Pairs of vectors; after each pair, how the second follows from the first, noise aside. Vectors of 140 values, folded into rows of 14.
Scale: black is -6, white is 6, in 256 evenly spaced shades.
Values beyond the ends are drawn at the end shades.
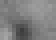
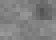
wrapped around, shrunk.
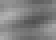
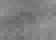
reversed, shrunk.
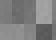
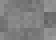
wrapped around, shrunk.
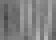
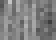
reversed.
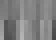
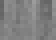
reversed, shrunk.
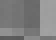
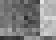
scaled up.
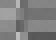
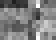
reversed, scaled up.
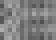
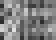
scaled up.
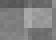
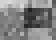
negated, scaled up.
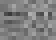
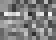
negated, scaled up.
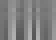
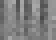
reversed, negated.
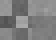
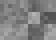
reversed.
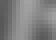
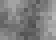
reversed, negated.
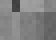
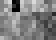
scaled up.
